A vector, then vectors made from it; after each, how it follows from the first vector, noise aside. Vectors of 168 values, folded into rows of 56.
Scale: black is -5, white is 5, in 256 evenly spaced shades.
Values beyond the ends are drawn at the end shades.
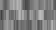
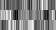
wrapped around, scaled up.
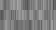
shrunk.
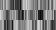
negated, scaled up.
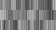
wrapped around, negated.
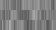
wrapped around, negated, shrunk.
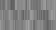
wrapped around, negated, shrunk.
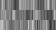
wrapped around, negated.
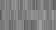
wrapped around, negated, shrunk.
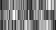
wrapped around, scaled up.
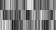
wrapped around, scaled up.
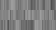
wrapped around, negated, shrunk.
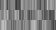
wrapped around, negated.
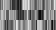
negated, scaled up.
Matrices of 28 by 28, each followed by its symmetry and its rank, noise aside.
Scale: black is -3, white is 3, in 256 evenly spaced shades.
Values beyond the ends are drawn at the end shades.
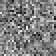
no symmetry, rank seven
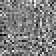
antisymmetric, rank eight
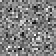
symmetric, rank seven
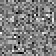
antisymmetric, rank six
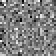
no symmetry, rank seven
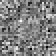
symmetric, rank eight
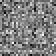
no symmetry, rank eight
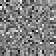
antisymmetric, rank six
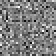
antisymmetric, rank eight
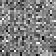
antisymmetric, rank eight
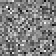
symmetric, rank eight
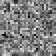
no symmetry, rank seven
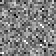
symmetric, rank eight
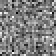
antisymmetric, rank six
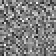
no symmetry, rank seven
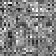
no symmetry, rank six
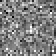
no symmetry, rank seven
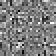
antisymmetric, rank six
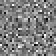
antisymmetric, rank six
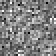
symmetric, rank seven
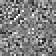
symmetric, rank eight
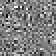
antisymmetric, rank eight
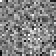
symmetric, rank six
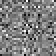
no symmetry, rank six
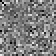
symmetric, rank seven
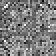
symmetric, rank six
